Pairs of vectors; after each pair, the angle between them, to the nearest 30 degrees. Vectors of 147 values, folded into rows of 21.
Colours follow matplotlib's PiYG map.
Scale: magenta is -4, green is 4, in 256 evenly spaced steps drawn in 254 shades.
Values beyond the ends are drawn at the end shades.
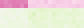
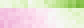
120 degrees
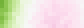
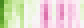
30 degrees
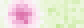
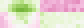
120 degrees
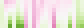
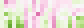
30 degrees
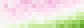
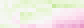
150 degrees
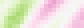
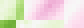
30 degrees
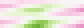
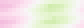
60 degrees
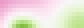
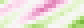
60 degrees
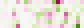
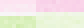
90 degrees
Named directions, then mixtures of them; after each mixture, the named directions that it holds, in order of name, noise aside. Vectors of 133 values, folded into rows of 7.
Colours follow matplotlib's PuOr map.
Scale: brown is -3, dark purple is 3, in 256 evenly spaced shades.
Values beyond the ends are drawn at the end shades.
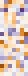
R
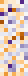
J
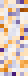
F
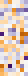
J, R.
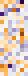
F, J, R.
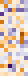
J, R.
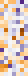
F, J, R.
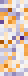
F, J, R.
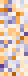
F, J, R.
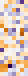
F, J, R.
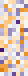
F, R.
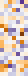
F, J, R.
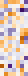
F, J, R.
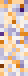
R.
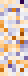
F, J, R.
